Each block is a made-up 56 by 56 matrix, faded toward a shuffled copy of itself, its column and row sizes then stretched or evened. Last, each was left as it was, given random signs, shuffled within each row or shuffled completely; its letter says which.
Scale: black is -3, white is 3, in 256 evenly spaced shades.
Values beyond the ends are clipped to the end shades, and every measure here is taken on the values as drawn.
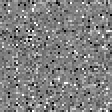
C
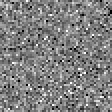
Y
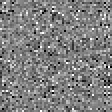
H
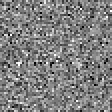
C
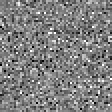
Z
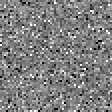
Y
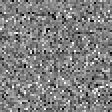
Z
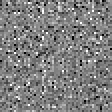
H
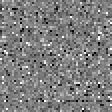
C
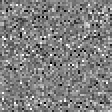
Z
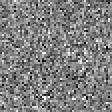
H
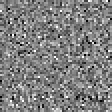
H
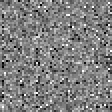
C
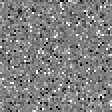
Y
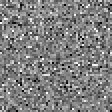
Z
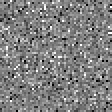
Y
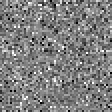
Z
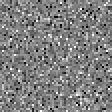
Y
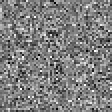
C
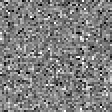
C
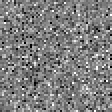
C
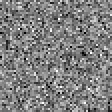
Y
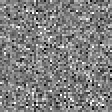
H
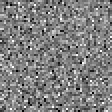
Y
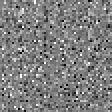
H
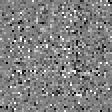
C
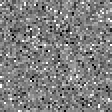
Y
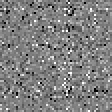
H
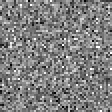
Z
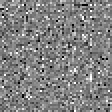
C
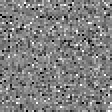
Z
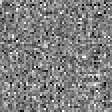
H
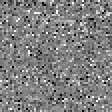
Z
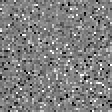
Y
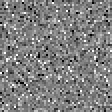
Y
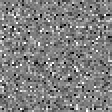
Z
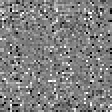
H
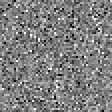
Y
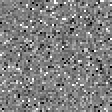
Y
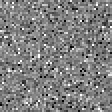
Y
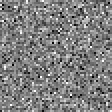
Y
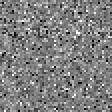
Z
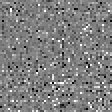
C
